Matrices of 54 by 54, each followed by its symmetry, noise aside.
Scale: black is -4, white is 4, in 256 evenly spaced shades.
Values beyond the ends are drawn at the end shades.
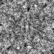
same after a half turn.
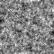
same after a half turn.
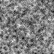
symmetric across the other diagonal.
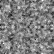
mirrored top to bottom.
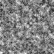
symmetric across the other diagonal.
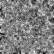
symmetric across the other diagonal.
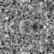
mirrored top to bottom.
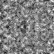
mirrored top to bottom.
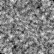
same after a half turn.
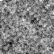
symmetric across the other diagonal.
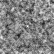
symmetric across the other diagonal.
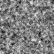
antisymmetric.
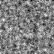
antisymmetric.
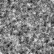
symmetric across the other diagonal.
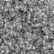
symmetric across the other diagonal.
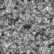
same after a half turn.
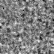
antisymmetric.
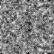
mirrored top to bottom.
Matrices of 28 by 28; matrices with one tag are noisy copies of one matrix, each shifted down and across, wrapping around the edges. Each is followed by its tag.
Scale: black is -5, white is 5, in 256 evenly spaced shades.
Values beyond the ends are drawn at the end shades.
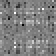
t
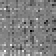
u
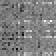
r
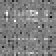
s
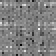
t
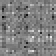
u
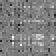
s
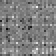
u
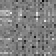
s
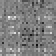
r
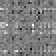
s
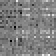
r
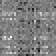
r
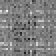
r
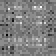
r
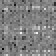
t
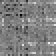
r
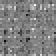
u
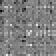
u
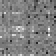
s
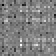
t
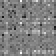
t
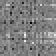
s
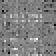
r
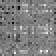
r
